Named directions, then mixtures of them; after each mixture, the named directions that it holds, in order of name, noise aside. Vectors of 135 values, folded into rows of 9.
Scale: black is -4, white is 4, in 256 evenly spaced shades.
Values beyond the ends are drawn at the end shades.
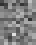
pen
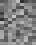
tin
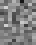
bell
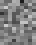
bell.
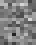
pen.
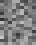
tin.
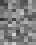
pen, tin.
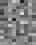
bell, pen, tin.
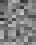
pen, tin.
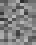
tin.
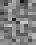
bell, pen, tin.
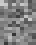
pen.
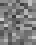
bell, pen, tin.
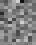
bell, tin.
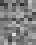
pen.
